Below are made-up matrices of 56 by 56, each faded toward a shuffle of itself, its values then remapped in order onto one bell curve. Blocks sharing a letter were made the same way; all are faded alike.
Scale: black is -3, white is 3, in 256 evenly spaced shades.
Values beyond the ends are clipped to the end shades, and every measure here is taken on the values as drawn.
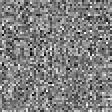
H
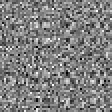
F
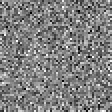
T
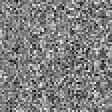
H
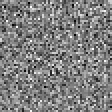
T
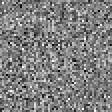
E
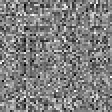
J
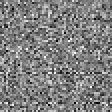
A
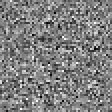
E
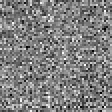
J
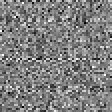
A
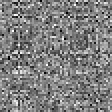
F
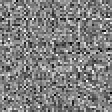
J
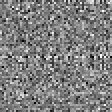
J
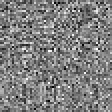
J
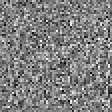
H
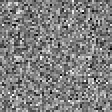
E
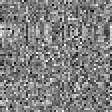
F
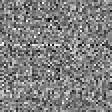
A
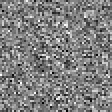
T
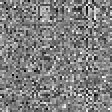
J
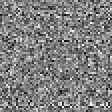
A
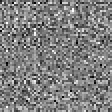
J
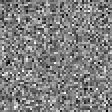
H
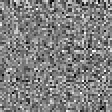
J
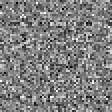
A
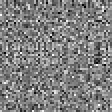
F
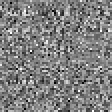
J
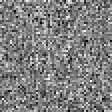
E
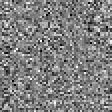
H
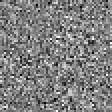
T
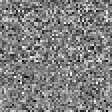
A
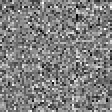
T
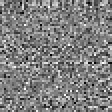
A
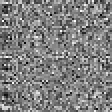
F
